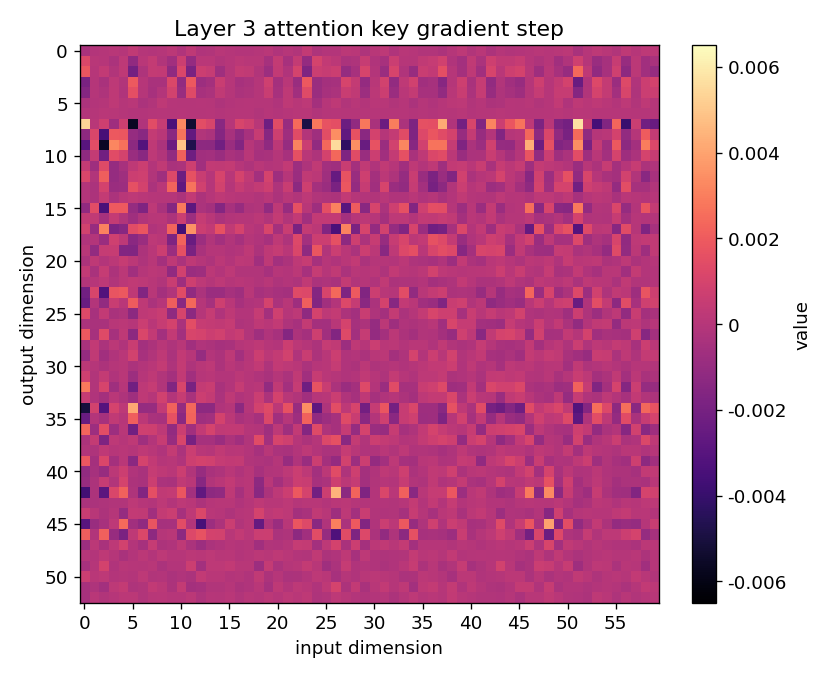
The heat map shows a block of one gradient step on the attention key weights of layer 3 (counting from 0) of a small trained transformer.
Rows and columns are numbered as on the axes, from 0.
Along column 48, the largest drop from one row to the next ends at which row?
46
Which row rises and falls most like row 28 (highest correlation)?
37
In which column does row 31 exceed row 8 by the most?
2
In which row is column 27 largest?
17
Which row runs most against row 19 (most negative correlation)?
22
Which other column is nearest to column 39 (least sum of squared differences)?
47
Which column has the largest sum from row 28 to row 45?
26
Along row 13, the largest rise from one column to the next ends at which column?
11
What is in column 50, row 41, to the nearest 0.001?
0.001
